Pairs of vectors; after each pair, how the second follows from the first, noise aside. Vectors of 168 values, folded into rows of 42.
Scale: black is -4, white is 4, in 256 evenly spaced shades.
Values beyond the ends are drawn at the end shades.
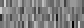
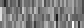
sign-scrambled.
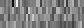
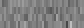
reversed, negated, shrunk.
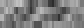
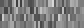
sign-scrambled.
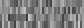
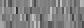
wrapped around, negated, partly zeroed.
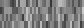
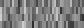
reversed.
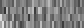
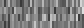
reversed.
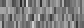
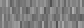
reversed, negated, shrunk.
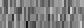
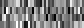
wrapped around, scaled up.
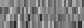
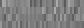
reversed, negated, shrunk.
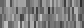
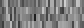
reversed.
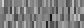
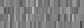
reversed, negated, shrunk.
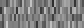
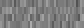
reversed, negated, shrunk.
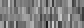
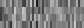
reversed.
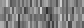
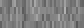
reversed, negated, shrunk.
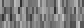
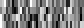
wrapped around, scaled up.
